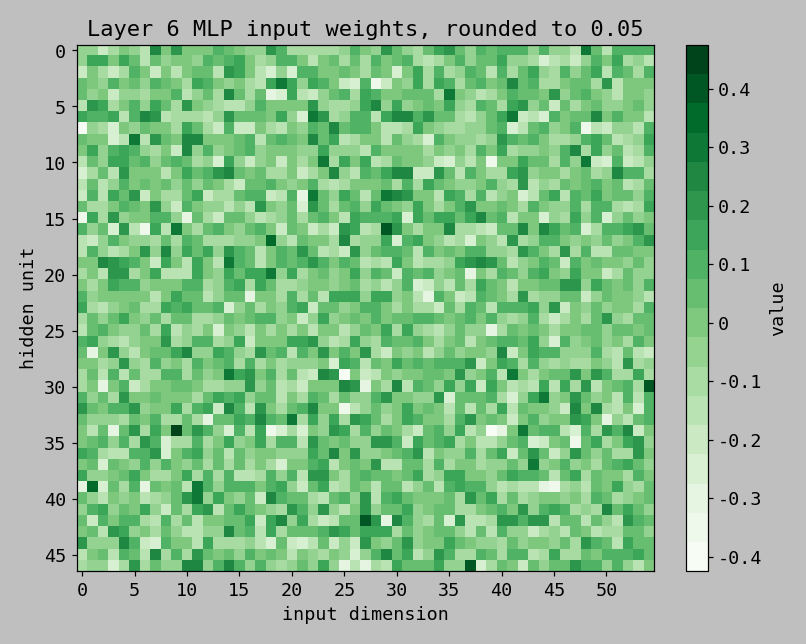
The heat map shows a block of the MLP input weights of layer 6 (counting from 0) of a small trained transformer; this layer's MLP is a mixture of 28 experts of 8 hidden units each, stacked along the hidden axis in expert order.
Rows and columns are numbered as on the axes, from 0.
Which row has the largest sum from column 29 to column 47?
16
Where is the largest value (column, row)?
9, 34
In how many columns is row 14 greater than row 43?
23
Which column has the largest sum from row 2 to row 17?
22
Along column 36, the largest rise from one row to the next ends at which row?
42
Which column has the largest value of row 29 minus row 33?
41
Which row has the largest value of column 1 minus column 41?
39
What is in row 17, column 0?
-0.15
